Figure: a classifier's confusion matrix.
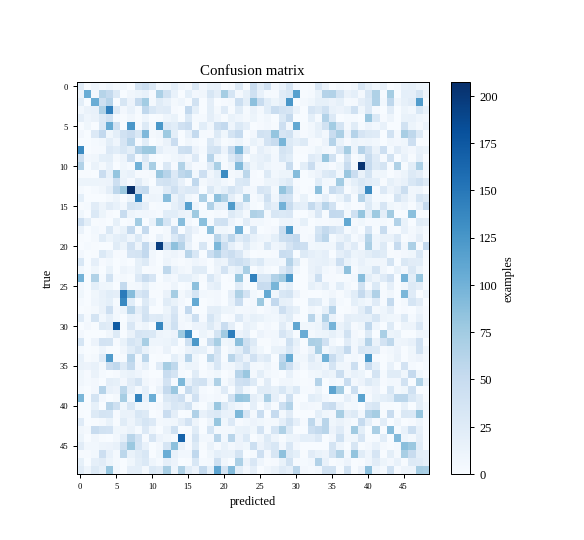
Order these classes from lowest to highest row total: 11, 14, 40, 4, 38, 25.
4, 25, 40, 38, 14, 11
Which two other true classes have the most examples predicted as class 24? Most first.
2, 16
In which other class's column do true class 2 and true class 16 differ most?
47
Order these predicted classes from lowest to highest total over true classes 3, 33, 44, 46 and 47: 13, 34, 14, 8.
13, 34, 8, 14
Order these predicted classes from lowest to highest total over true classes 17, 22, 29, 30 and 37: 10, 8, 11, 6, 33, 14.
6, 10, 33, 8, 14, 11
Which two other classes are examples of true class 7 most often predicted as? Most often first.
28, 35
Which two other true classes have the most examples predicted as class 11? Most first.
20, 30
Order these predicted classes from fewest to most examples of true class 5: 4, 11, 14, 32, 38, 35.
32, 38, 14, 35, 4, 11
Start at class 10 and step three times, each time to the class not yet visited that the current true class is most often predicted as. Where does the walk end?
0
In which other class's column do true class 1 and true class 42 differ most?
30
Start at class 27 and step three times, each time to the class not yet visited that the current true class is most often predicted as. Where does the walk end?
34
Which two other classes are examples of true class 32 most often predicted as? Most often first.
16, 22
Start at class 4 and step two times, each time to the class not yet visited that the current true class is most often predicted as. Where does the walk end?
19
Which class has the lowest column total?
1
